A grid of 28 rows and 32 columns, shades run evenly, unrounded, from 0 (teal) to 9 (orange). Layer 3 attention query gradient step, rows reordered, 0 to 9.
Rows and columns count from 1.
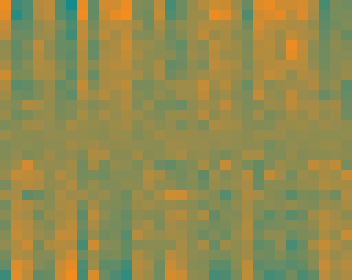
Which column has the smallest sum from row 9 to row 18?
32
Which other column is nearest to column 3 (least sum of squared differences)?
30
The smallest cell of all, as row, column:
1, 7
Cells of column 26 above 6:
5
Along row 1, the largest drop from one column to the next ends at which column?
2
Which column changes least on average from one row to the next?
18
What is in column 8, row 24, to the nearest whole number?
3
